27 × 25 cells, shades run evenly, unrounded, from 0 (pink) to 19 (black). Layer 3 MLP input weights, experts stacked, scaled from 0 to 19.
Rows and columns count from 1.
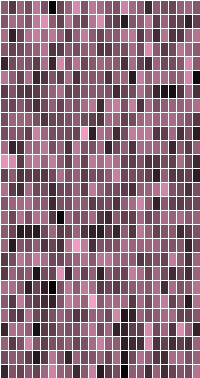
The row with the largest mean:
17
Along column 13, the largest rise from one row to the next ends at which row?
20
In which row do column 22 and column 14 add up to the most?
11
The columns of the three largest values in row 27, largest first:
16, 13, 1
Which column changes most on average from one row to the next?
5
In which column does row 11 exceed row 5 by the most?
24
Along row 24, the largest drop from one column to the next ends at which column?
23
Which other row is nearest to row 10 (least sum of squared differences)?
15
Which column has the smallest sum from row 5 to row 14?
18
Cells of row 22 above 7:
14
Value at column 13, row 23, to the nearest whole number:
8
